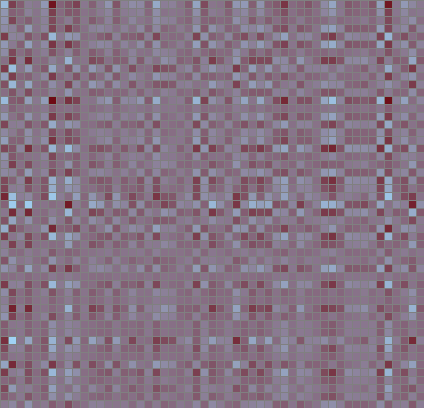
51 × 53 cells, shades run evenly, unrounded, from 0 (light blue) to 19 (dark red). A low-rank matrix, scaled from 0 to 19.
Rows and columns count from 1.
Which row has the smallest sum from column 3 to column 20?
26
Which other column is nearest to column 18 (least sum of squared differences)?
16
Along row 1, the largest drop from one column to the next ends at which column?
50
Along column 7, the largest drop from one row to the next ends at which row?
30
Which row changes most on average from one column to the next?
13
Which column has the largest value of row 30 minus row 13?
42
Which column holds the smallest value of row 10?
1
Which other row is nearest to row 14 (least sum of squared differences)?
38
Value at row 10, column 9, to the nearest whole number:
9
